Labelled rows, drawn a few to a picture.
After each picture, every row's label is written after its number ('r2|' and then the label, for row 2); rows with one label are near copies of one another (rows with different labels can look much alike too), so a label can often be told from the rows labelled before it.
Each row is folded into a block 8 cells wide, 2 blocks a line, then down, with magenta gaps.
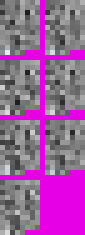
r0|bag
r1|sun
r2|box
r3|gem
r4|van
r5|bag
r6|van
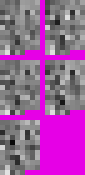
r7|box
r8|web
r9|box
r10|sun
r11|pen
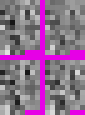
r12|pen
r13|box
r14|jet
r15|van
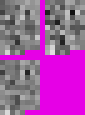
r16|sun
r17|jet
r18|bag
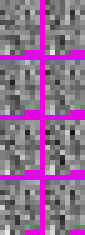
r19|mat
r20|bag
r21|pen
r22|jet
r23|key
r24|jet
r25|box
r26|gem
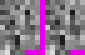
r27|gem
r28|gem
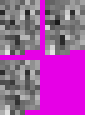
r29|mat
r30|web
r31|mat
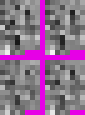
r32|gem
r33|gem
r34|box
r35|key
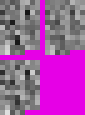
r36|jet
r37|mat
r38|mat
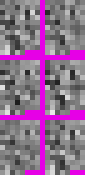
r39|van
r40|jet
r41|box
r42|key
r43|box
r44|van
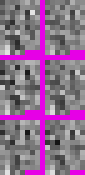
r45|van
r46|mat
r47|key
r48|van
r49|bag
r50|pen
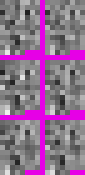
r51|bag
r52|mat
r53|web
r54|gem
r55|sun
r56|gem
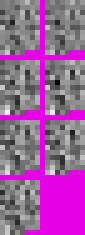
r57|pen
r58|pen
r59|gem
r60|pen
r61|key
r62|gem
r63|mat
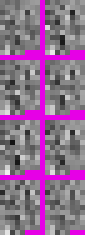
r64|box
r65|gem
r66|van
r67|web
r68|gem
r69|sun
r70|mat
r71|mat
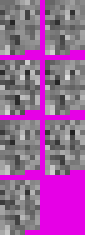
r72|pen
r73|web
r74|mat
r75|web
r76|web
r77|mat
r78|mat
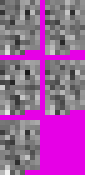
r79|bag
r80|jet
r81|key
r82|van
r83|box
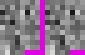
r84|jet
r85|jet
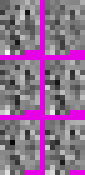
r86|sun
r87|van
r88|gem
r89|pen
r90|pen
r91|box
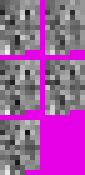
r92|web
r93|sun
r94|sun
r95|key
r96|sun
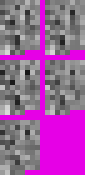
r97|gem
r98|gem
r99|jet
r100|box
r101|jet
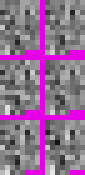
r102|box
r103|bag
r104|mat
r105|sun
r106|gem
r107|web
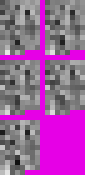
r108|sun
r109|gem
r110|gem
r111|key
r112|jet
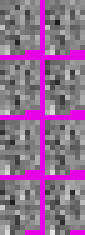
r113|gem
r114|pen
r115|gem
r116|web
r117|web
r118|sun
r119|web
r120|sun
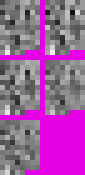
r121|bag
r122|jet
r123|sun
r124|sun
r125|box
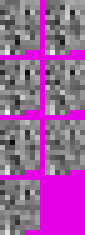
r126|box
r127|sun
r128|bag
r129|jet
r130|pen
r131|mat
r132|bag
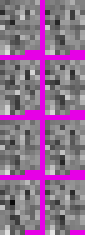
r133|web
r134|pen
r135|van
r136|key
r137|gem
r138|gem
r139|pen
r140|gem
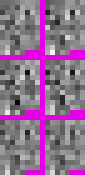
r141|sun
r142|web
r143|sun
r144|jet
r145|bag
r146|bag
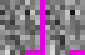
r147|mat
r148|jet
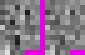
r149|gem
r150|box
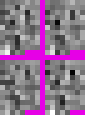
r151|gem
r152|pen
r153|key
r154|bag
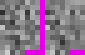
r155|mat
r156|box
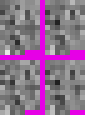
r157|sun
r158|pen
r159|pen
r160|pen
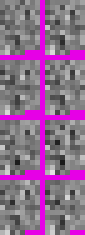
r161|mat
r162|gem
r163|web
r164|mat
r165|box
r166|gem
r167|pen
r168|web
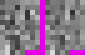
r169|van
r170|bag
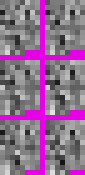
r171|mat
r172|bag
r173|key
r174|key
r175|jet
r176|sun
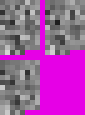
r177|mat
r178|pen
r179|web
